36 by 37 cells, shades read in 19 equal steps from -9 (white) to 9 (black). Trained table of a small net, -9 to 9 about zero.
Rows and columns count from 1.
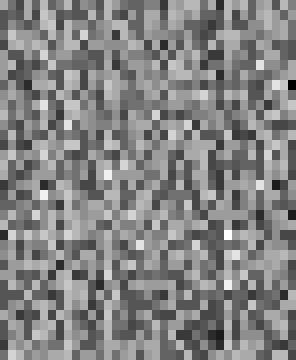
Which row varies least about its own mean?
4
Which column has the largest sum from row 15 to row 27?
28
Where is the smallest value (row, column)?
24, 29
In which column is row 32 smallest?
14
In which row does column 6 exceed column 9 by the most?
19
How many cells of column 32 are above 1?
14
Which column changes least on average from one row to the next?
34
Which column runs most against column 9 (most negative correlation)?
25
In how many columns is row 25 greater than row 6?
18
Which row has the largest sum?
30
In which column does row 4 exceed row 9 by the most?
15
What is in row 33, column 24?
3
